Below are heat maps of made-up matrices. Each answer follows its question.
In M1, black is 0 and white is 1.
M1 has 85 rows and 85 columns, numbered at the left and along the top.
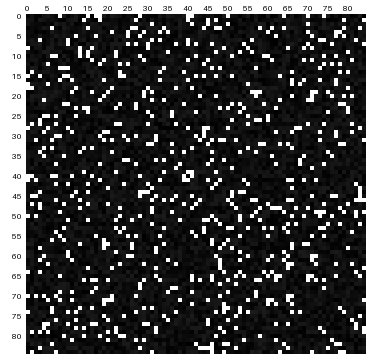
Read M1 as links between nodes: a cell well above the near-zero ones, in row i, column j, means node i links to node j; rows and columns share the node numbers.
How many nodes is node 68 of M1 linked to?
5
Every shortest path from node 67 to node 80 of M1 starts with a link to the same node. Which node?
node 48
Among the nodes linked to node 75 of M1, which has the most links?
node 19
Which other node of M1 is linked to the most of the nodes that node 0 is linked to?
node 66
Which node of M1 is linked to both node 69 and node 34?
node 57
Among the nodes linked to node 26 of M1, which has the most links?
node 3
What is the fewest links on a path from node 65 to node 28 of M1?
2
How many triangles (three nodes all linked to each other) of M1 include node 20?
8
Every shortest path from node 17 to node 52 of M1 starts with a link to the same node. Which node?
node 77
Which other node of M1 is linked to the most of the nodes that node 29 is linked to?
node 16
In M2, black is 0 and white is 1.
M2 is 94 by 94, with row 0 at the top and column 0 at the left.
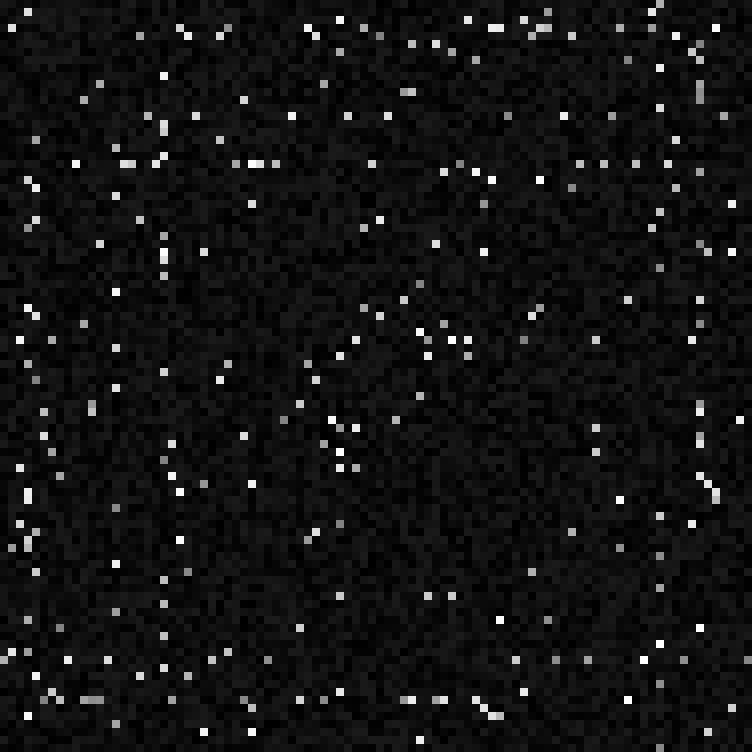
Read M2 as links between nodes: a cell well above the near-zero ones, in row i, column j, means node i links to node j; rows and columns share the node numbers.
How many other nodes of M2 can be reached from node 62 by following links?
12
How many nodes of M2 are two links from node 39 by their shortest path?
5
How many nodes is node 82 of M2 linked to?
11
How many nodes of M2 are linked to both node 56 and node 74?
1
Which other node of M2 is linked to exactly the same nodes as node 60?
node 91
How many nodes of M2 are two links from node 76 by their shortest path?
8
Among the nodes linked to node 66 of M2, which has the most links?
node 4
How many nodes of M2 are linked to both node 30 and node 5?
2
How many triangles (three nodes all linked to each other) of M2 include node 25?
2
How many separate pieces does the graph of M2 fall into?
8
